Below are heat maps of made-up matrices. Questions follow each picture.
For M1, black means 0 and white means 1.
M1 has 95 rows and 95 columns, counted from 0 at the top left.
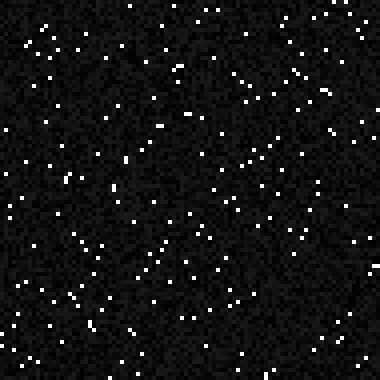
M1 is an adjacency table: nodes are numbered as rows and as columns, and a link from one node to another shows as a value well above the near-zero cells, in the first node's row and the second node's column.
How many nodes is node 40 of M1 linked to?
3
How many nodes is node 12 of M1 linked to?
4
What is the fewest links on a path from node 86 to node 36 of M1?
5
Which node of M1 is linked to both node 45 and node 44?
node 16
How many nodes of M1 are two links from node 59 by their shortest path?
4
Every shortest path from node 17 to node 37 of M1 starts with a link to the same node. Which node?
node 73
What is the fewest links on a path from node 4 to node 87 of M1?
2
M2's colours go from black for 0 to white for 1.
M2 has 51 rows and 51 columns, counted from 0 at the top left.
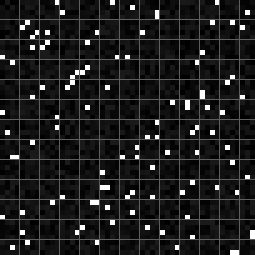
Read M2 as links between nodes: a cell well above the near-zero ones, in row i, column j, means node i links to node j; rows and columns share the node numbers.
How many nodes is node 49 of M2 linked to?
2
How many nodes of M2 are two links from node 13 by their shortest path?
2
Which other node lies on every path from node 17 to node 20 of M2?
node 37
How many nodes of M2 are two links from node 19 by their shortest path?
6
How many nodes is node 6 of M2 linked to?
4
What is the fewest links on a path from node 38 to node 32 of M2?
4
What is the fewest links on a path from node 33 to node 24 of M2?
6
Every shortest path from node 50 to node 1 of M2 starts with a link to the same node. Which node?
node 47
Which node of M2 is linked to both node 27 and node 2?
node 31
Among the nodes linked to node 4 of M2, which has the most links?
node 46
